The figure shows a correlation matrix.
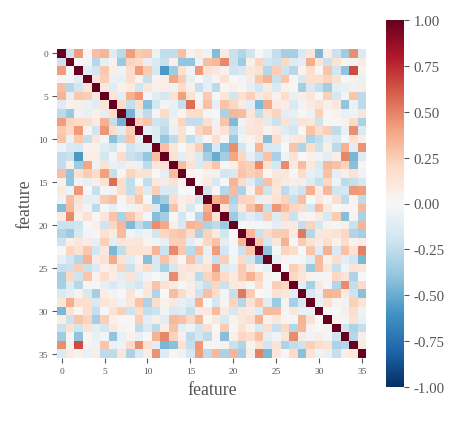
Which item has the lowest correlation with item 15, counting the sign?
1
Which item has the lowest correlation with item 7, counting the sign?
8
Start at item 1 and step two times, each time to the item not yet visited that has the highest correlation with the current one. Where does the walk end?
17
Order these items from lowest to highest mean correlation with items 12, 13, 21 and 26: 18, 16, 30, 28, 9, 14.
16, 9, 30, 18, 14, 28
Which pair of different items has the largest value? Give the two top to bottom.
2, 34
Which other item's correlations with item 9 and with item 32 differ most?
34
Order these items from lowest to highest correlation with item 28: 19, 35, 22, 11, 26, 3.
35, 11, 3, 19, 26, 22
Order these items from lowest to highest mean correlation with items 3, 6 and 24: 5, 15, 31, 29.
29, 31, 5, 15
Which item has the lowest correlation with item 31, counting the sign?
4
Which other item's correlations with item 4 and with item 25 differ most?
18
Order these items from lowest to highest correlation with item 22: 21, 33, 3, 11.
11, 3, 33, 21
